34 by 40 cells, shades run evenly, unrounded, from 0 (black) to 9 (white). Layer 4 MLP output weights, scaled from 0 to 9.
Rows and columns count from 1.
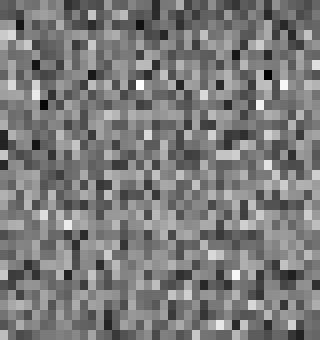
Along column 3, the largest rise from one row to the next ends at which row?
31
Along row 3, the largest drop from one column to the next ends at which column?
3
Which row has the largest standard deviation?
9
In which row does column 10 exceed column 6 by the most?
11
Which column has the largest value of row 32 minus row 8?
34
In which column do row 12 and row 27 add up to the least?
4
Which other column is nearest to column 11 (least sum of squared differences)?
26
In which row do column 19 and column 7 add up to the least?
8
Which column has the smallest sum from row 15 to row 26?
16
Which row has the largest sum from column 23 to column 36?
23
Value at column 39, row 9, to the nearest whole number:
7
